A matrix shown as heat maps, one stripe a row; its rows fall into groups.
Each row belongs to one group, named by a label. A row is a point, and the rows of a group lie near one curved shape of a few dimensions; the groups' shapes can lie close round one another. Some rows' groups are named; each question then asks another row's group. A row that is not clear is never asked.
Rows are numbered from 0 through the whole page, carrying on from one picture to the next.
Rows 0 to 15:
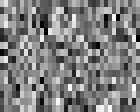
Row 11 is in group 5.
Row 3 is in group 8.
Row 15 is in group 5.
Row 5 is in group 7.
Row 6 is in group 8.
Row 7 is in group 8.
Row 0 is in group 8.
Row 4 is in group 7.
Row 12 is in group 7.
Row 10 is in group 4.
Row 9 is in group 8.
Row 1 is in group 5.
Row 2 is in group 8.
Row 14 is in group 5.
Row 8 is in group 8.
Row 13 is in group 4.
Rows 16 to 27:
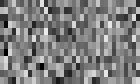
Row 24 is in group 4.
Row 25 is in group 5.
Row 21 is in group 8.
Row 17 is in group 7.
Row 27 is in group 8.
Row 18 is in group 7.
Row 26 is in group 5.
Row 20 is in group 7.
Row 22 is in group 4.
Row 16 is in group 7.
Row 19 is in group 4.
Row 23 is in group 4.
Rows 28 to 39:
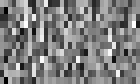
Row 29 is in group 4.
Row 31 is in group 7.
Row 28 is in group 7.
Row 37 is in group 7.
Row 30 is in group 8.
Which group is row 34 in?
8
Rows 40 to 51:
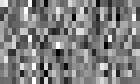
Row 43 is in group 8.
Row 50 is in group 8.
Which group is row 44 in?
7
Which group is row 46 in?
8
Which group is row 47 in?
8
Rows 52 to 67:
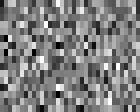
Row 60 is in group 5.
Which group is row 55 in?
7
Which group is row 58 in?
8
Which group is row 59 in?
4
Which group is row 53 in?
7
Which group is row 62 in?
8
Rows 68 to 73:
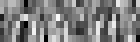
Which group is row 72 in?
7
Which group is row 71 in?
7
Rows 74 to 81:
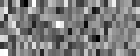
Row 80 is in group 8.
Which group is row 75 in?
8
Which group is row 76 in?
4
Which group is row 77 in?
8
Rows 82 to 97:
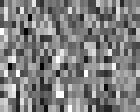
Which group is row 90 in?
8
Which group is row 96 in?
8
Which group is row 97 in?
7
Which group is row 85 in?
8
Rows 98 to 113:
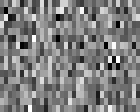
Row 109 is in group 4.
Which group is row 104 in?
7
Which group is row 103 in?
8
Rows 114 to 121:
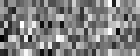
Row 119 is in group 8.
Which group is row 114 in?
4
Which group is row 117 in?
4
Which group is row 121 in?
4
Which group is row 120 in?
4
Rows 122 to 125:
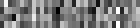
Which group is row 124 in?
8
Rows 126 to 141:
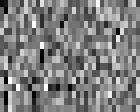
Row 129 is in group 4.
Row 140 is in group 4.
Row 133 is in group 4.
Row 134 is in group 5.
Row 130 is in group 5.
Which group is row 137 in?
4
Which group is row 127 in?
4
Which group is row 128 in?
5
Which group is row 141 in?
4
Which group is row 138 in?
7
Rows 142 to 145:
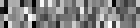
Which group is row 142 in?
4
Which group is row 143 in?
4
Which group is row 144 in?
5
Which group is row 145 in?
4
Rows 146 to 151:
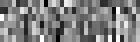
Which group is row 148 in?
4
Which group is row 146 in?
7
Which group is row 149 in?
4
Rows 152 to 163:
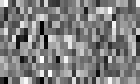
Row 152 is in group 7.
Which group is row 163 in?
4
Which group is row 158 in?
7
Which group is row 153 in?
5
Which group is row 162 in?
4
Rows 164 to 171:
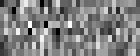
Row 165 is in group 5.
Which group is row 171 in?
7
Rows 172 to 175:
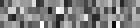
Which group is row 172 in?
5
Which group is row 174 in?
8
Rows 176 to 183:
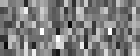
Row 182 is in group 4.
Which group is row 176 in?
4
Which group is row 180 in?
5
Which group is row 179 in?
8
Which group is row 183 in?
8
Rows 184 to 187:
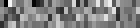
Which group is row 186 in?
5
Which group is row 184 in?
4
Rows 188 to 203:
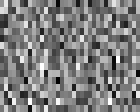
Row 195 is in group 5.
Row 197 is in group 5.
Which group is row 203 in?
5
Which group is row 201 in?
4
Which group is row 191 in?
8
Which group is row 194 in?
8
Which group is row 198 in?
7
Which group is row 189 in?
7
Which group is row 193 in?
7
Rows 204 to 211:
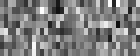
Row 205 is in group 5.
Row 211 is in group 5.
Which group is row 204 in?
4
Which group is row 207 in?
5
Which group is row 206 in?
4
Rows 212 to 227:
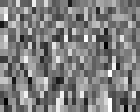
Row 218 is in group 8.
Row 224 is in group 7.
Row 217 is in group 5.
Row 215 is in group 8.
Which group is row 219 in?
7
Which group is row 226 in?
5
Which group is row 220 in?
4
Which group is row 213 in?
7
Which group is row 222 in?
5
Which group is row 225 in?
7
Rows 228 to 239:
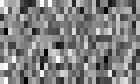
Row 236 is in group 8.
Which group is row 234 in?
8
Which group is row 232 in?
4
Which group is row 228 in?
4
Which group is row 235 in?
7
